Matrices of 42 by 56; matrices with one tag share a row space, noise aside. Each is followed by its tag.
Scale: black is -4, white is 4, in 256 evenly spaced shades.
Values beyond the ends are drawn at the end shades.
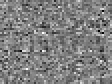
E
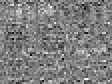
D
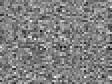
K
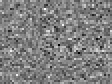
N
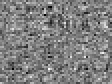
D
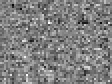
D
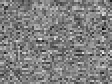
E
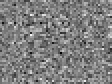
K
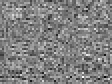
D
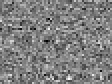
N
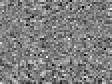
K
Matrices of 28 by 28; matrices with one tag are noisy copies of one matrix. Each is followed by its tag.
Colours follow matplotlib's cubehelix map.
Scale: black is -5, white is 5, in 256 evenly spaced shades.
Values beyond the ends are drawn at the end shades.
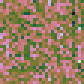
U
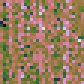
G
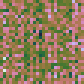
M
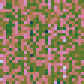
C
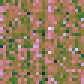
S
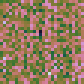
M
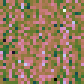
G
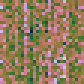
C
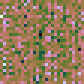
M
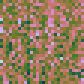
S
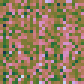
G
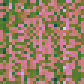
G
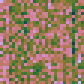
U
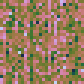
C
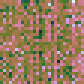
M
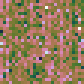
U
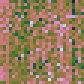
U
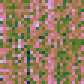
S
